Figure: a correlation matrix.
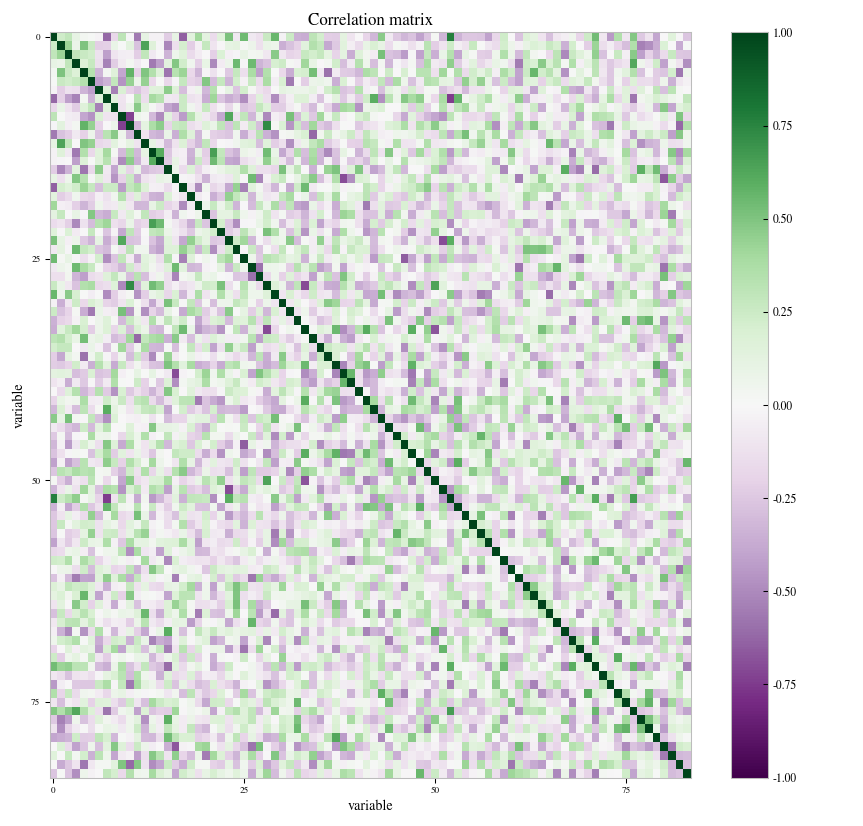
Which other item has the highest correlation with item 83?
48
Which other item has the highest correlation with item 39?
38
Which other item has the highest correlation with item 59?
71
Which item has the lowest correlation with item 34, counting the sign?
11
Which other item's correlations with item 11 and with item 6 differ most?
8
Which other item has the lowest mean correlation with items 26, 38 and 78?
47
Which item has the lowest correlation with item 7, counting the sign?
52
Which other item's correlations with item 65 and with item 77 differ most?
12
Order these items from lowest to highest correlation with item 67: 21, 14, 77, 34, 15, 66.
66, 34, 14, 21, 77, 15
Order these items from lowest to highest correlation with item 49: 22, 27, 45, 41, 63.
27, 22, 63, 41, 45
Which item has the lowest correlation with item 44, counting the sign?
68
